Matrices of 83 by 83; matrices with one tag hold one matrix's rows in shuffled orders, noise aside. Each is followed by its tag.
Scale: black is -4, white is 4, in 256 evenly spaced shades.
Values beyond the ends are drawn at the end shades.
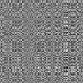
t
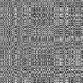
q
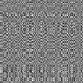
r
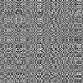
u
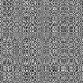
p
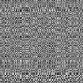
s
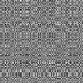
s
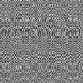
s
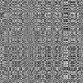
t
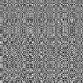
r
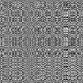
t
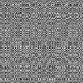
s
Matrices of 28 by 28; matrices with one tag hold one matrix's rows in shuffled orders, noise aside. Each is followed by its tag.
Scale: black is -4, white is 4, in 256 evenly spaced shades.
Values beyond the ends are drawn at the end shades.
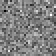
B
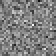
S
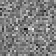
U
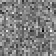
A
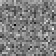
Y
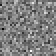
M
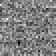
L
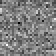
L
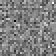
Y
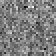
U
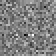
U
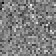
M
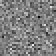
S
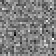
Y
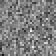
M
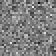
S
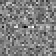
U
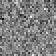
M
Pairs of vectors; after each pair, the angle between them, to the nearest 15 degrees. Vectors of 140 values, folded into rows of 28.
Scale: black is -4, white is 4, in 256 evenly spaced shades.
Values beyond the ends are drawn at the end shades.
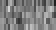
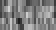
45 degrees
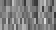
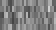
90 degrees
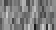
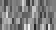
30 degrees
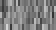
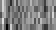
150 degrees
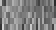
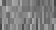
15 degrees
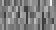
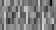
165 degrees
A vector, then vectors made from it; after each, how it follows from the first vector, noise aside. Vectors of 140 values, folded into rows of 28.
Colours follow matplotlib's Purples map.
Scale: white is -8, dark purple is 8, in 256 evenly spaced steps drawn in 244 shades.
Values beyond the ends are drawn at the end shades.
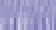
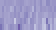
negated, partly zeroed.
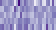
wrapped around, negated, scaled up.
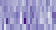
wrapped around, negated, scaled up.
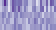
wrapped around, negated, scaled up.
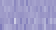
negated, partly zeroed.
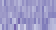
sign-scrambled.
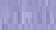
wrapped around, shrunk.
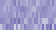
sign-scrambled.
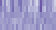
reversed.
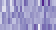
wrapped around, negated, scaled up.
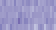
negated, partly zeroed.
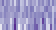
scaled up.
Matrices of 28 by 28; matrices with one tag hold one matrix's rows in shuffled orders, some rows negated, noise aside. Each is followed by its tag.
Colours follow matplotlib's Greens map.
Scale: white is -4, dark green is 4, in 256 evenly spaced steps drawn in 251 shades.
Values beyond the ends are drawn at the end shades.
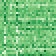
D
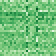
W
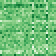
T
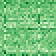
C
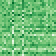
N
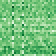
N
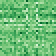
W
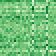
T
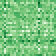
C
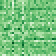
N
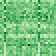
C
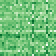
T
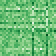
T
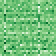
C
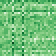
N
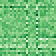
W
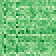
D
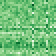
T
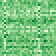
C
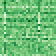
C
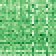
T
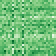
N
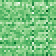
T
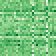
T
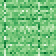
C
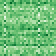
C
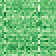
C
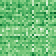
T
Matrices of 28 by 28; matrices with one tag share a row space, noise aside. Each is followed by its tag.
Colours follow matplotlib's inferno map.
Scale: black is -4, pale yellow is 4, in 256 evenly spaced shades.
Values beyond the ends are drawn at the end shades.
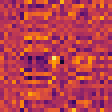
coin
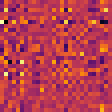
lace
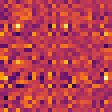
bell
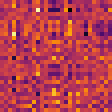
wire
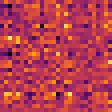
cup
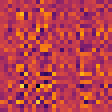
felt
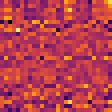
cup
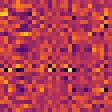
bell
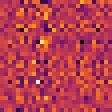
felt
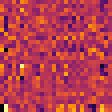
lace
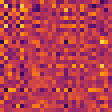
lace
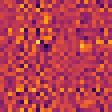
felt
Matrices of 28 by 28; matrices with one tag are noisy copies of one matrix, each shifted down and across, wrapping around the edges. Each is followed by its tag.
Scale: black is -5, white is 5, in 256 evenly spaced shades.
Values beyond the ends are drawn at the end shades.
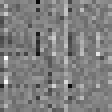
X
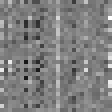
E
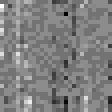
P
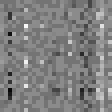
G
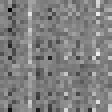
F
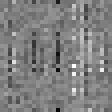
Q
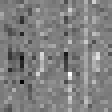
P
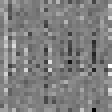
Q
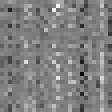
F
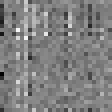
Q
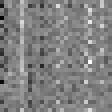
F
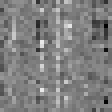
P
